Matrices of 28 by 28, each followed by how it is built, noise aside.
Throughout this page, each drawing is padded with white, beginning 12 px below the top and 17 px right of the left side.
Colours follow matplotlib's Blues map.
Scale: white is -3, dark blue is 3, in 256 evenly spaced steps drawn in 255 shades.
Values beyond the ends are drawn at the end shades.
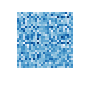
low rank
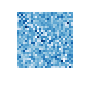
banded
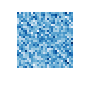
Toeplitz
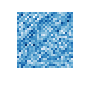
Hankel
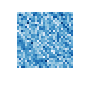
Toeplitz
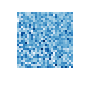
lower triangular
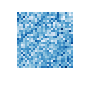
Hankel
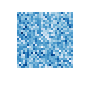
Toeplitz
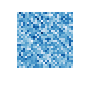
Toeplitz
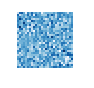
block diagonal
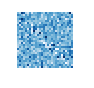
banded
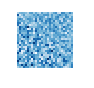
lower triangular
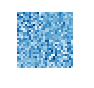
block diagonal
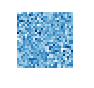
block diagonal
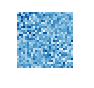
block diagonal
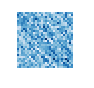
Toeplitz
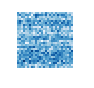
blocks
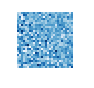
lower triangular
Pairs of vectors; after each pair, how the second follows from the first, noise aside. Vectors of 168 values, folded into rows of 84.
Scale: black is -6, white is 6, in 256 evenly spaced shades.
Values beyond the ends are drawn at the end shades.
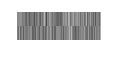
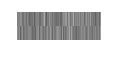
shrunk.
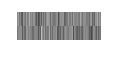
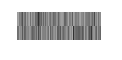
copied.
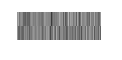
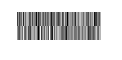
reversed, scaled up.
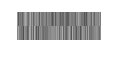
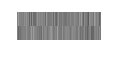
reversed, negated, shrunk.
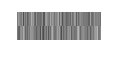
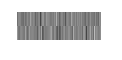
reversed, negated, partly zeroed.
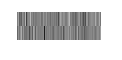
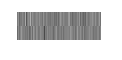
shrunk.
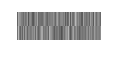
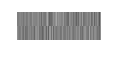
reversed, negated, shrunk.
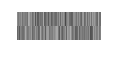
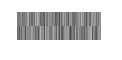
sign-scrambled.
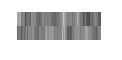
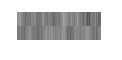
shrunk.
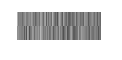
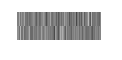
reversed, negated, partly zeroed.
